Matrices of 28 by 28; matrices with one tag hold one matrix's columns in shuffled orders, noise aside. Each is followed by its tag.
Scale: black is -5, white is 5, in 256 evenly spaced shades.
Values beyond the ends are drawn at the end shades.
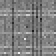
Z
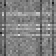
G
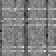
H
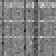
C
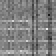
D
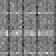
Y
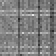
Z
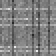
H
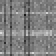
Y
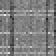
Z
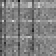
C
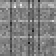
C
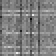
Z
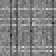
H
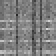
D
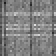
G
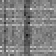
H
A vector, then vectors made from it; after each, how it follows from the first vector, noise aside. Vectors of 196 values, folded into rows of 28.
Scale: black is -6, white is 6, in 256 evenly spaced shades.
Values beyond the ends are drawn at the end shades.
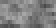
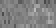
reversed, partly zeroed.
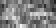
wrapped around, negated, scaled up.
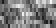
wrapped around, negated, scaled up.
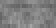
wrapped around, shrunk.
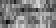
wrapped around, scaled up.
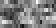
wrapped around, negated, scaled up.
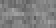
wrapped around, negated, shrunk.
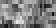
scaled up.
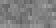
negated, shrunk.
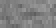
wrapped around, shrunk.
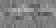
wrapped around, negated, partly zeroed.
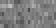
wrapped around, negated, partly zeroed.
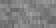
wrapped around, negated, shrunk.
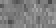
reversed, partly zeroed.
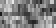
wrapped around, scaled up.
